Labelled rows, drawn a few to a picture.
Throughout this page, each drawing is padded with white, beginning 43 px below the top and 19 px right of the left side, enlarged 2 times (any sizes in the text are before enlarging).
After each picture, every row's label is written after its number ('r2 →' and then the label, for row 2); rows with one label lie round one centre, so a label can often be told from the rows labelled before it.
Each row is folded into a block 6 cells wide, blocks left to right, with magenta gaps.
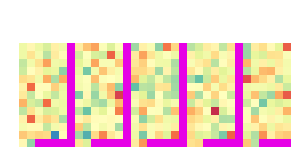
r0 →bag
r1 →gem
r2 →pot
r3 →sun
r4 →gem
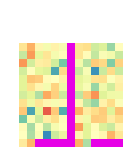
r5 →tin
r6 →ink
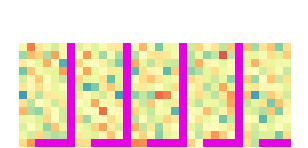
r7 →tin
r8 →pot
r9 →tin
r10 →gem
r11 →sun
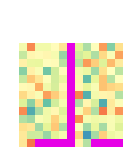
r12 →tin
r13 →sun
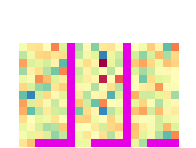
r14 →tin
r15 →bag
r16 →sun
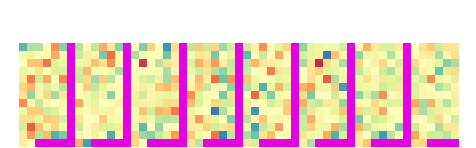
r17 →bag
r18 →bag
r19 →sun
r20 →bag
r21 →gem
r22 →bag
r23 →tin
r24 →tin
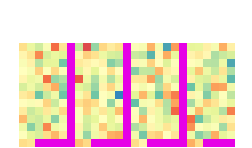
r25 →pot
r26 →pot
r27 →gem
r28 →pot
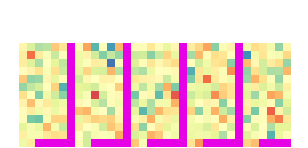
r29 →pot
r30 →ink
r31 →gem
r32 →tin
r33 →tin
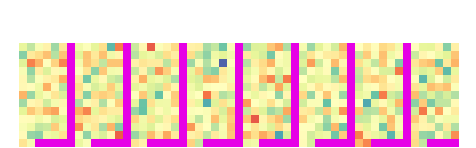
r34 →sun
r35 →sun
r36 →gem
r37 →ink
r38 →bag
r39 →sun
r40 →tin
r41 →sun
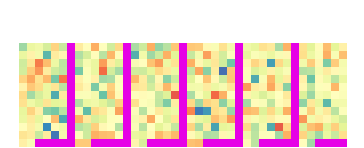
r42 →bag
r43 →gem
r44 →gem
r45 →tin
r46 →sun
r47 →sun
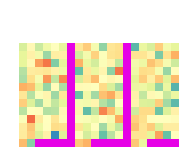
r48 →bag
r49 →tin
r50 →bag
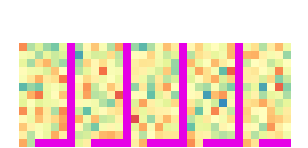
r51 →ink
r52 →gem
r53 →pot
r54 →tin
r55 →pot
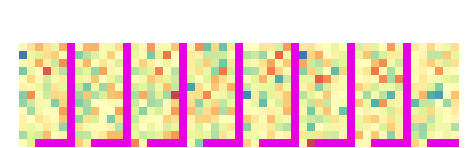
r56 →gem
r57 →gem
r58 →gem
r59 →ink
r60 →gem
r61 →tin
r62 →bag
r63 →gem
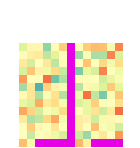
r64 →pot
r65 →gem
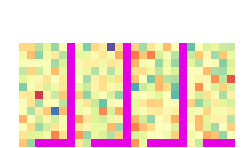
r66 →ink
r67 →sun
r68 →pot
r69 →bag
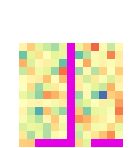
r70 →tin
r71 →gem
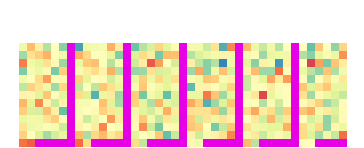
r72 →tin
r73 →pot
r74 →bag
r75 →ink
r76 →ink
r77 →sun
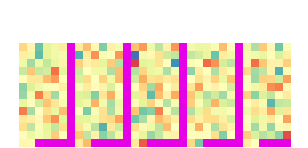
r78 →ink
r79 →tin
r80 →tin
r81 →bag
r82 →sun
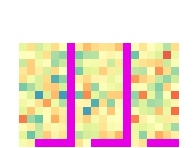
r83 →pot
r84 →gem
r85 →gem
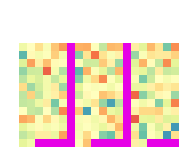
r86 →gem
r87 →tin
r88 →sun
